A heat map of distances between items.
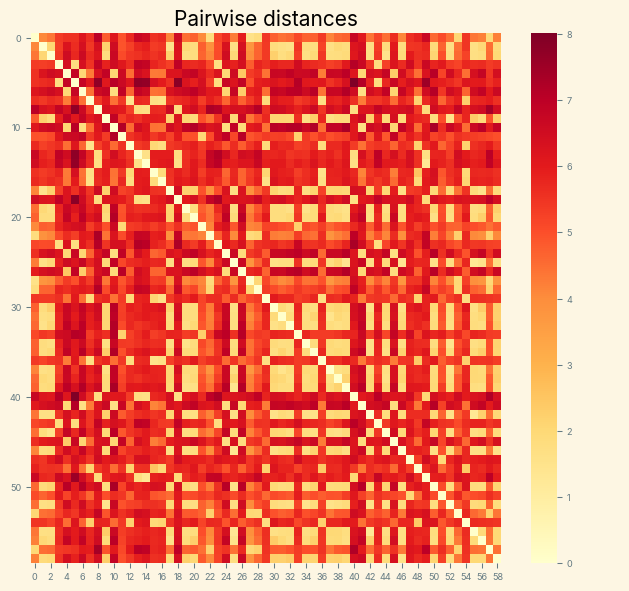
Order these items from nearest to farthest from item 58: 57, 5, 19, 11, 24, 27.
19, 27, 57, 11, 5, 24
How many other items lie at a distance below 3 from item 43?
3
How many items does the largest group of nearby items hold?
23
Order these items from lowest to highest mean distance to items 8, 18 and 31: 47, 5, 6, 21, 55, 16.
55, 21, 16, 47, 6, 5
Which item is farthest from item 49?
5
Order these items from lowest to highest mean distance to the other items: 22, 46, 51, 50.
46, 50, 22, 51
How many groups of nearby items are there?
8
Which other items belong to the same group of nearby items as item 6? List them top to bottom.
4, 10, 24, 26, 41, 45
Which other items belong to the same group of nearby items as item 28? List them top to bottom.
0, 22, 27, 53, 57
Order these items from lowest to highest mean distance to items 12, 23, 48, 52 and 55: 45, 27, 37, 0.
37, 27, 0, 45
